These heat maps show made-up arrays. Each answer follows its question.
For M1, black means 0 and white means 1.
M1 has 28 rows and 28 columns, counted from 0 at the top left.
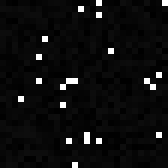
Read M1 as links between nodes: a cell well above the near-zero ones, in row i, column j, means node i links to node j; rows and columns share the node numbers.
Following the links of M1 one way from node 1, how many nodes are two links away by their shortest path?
4
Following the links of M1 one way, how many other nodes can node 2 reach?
2
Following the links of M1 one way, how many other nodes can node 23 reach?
6
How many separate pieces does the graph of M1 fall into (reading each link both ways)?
8
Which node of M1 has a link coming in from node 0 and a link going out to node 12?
node 27
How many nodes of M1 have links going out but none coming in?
8
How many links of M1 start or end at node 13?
5
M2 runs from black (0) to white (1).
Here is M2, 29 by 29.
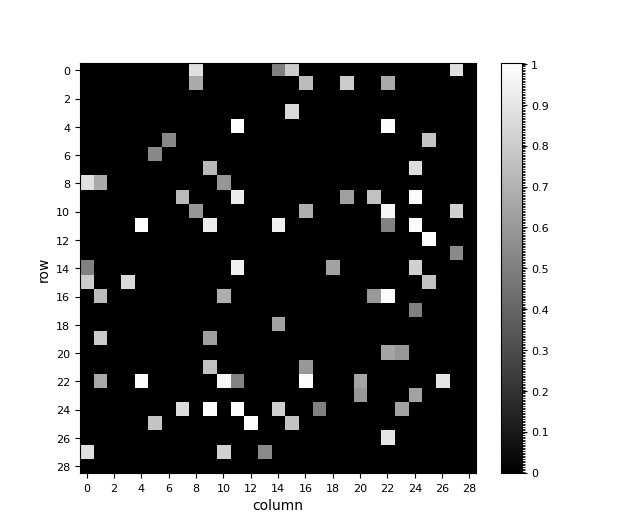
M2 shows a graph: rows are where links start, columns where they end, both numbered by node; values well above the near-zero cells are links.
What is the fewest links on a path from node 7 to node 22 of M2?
3
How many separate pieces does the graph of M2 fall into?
3
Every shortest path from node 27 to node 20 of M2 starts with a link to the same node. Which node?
node 10
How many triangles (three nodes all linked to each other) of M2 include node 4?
1
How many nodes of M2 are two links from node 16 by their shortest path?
8
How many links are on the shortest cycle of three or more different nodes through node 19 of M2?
5
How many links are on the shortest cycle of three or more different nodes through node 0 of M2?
4
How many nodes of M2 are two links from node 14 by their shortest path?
9
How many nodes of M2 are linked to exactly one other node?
7
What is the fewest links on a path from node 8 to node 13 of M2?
3
